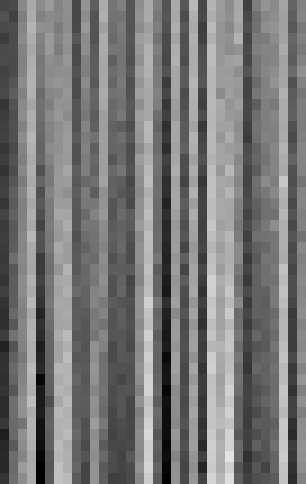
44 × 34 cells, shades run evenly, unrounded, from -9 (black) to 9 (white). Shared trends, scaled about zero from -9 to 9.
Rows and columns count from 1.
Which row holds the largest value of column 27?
4
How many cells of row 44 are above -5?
30
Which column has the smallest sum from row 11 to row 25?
19
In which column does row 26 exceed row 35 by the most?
5
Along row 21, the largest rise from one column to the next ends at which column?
24
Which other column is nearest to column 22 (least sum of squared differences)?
20
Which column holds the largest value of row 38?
26
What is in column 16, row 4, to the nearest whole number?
2
